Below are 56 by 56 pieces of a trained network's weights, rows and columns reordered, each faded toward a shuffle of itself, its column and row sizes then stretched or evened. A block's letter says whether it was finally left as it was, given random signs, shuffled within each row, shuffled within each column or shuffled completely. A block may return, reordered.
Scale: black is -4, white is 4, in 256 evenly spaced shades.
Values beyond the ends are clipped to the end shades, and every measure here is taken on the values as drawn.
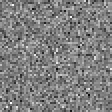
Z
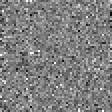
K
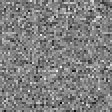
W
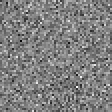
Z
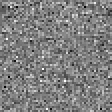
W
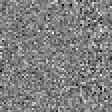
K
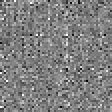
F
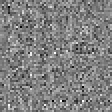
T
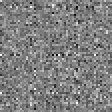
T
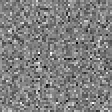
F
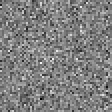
K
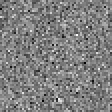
Z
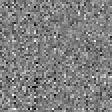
T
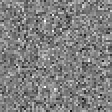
K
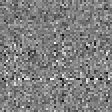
T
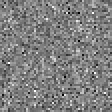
K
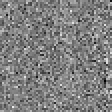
K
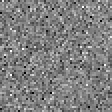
Z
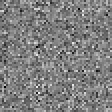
T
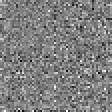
F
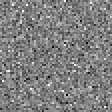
Z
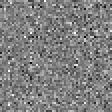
T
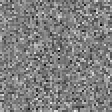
K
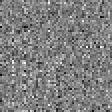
T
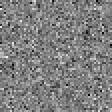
K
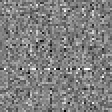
T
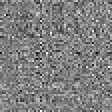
F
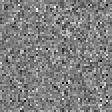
T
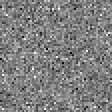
Z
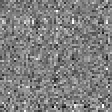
F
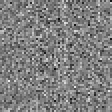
K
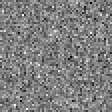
Z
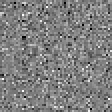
F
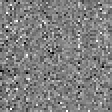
K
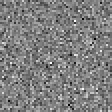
Z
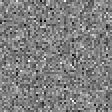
K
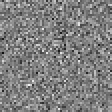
T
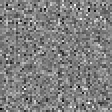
F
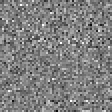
W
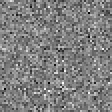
T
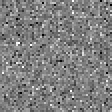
K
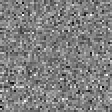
W
